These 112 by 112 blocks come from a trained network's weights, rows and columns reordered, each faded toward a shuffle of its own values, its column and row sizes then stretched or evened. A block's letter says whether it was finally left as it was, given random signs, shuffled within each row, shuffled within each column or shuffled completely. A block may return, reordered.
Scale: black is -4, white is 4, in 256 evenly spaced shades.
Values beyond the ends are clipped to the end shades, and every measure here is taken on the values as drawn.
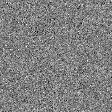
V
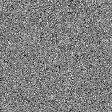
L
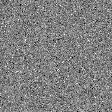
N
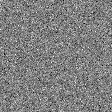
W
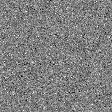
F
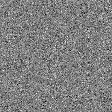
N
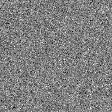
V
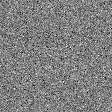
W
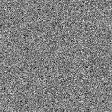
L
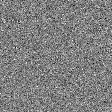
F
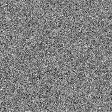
F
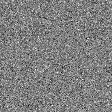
F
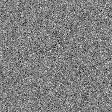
N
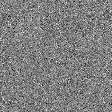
V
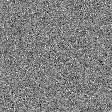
W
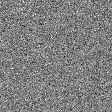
W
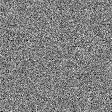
F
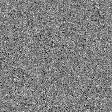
N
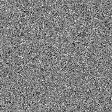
V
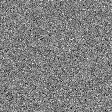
F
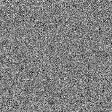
V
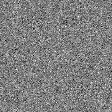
V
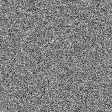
W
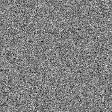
V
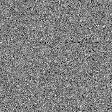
V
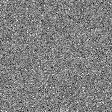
F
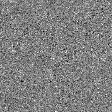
V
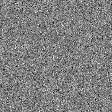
N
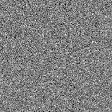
L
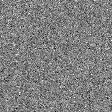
F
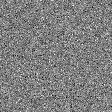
W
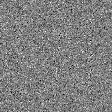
N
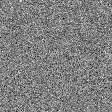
W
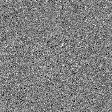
V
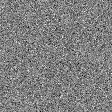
W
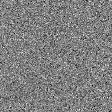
V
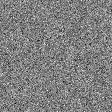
W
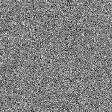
L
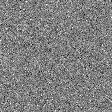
W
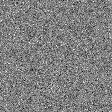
W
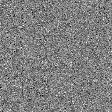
N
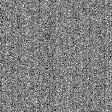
N
